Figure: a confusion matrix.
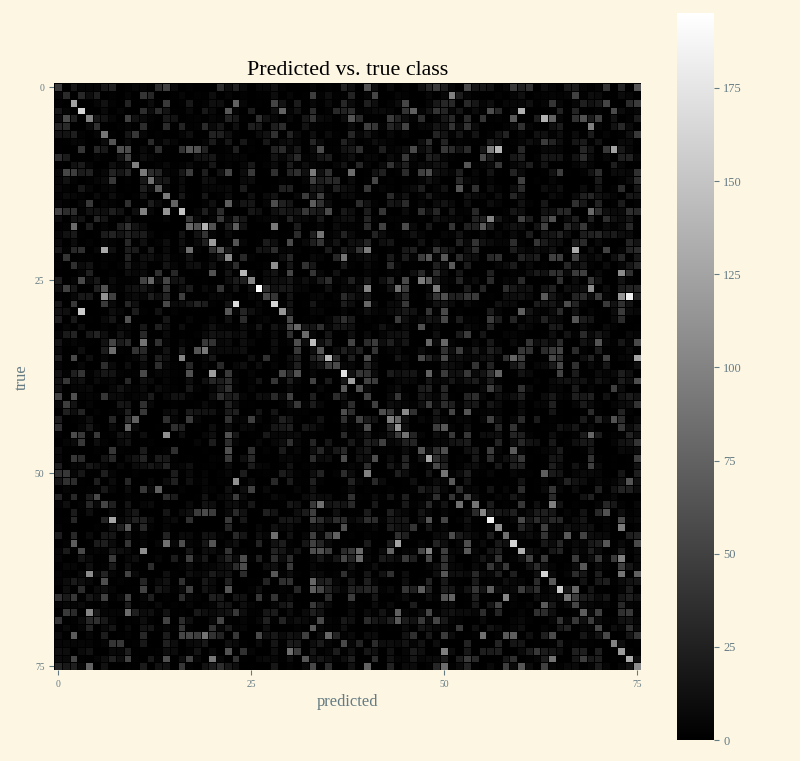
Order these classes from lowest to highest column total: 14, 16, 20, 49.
16, 49, 20, 14
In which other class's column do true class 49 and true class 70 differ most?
33
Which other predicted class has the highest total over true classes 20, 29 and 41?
3
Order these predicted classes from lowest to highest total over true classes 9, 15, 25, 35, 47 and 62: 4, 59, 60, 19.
19, 4, 60, 59
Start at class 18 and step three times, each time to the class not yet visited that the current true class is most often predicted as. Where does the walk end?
7
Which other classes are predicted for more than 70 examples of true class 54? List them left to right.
34, 52, 64
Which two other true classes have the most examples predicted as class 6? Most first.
21, 27
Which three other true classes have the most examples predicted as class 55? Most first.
71, 18, 9
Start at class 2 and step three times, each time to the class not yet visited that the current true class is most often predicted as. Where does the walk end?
40
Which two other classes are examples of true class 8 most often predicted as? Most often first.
57, 72
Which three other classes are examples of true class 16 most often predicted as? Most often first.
14, 11, 69
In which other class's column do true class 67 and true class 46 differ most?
63
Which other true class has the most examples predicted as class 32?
74
